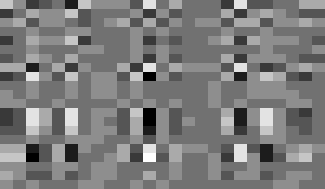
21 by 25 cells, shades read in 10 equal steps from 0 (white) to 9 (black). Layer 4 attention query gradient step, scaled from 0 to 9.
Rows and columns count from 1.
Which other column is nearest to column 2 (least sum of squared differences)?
10
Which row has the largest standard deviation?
18
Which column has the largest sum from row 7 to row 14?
12
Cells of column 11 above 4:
8
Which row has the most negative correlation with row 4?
3
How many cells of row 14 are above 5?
9
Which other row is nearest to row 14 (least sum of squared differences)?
13
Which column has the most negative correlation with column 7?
20
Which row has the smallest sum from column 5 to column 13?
1
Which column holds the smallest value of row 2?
6
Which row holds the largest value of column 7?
5
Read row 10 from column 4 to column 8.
5 5 4 5 4
